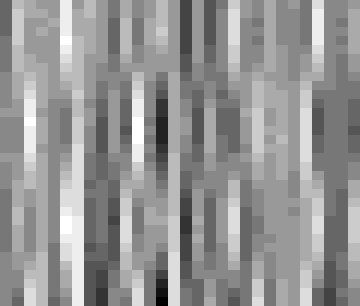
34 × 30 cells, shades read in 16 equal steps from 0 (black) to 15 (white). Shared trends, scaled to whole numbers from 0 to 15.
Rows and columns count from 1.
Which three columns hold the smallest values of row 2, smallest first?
16, 18, 1
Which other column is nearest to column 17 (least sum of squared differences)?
19
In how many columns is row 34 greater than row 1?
12
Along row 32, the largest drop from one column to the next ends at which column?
8
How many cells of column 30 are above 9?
16
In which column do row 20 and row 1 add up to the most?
6
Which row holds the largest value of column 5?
3
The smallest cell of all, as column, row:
14, 34
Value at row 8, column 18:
7
